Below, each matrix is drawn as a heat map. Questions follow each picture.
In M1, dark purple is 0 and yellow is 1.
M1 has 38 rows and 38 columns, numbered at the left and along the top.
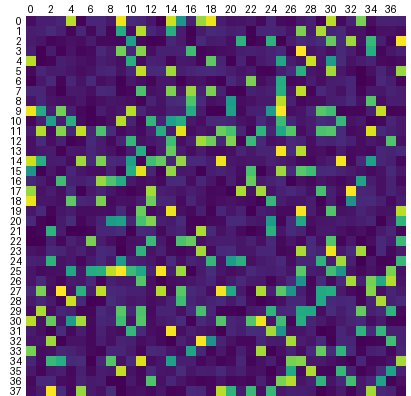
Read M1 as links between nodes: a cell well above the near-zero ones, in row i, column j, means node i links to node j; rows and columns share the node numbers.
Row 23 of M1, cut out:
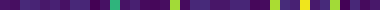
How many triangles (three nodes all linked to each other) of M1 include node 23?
2
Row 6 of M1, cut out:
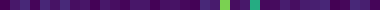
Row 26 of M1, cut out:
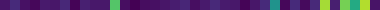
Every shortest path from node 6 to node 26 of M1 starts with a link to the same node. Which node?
node 25
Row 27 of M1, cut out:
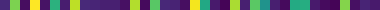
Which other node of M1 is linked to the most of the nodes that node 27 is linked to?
node 11
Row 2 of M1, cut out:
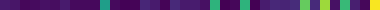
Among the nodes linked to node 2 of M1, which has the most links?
node 30
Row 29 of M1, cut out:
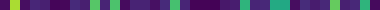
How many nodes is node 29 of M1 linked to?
9
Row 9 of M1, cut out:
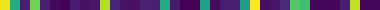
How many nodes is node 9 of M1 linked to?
11
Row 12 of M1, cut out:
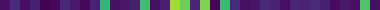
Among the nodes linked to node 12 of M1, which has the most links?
node 14
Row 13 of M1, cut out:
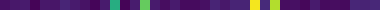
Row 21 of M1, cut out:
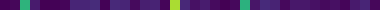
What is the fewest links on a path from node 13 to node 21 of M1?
4
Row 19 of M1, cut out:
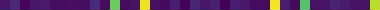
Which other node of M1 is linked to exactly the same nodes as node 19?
node 5
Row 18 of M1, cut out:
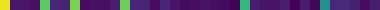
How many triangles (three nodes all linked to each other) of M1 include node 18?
1
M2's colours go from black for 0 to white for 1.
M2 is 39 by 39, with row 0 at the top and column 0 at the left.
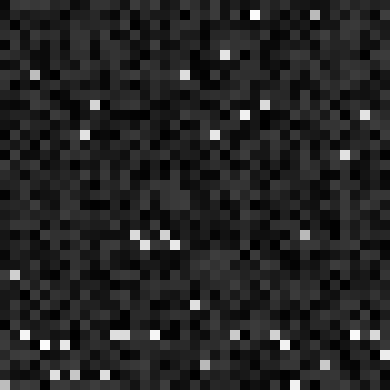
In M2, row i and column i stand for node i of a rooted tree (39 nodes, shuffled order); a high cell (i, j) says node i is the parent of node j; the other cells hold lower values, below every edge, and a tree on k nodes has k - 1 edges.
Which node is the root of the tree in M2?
33
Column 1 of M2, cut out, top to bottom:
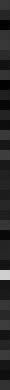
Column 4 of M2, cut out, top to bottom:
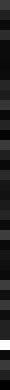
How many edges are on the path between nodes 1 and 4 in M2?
5
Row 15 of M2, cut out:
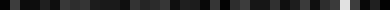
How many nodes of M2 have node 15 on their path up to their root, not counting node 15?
4
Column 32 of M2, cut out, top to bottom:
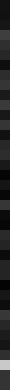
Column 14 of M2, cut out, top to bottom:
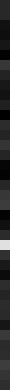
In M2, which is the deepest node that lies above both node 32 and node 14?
11
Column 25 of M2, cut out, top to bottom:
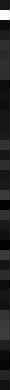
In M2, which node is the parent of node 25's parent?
27
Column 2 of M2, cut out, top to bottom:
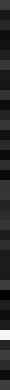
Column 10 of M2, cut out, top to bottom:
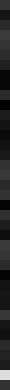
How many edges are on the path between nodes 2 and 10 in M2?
3
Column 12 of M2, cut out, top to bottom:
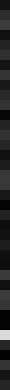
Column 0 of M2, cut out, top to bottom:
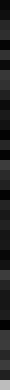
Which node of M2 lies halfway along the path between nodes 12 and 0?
35
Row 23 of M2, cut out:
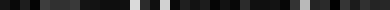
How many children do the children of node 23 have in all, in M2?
3
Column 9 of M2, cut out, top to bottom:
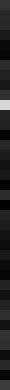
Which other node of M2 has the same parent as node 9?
26
